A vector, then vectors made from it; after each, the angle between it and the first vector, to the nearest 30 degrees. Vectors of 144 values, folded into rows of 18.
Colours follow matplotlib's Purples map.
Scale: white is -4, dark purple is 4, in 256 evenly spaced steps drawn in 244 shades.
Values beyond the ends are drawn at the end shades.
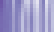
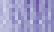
150 degrees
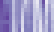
30 degrees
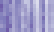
30 degrees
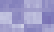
90 degrees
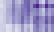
150 degrees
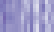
30 degrees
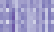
90 degrees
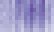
90 degrees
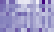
60 degrees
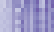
150 degrees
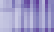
150 degrees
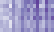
150 degrees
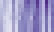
150 degrees
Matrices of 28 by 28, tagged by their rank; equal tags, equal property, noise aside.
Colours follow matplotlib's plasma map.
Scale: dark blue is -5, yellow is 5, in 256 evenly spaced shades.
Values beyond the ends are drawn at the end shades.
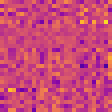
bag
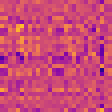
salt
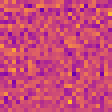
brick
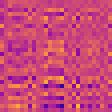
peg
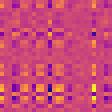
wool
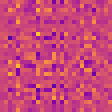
salt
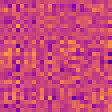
bag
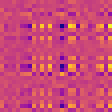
wool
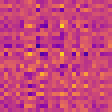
salt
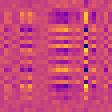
wool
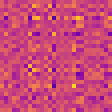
salt
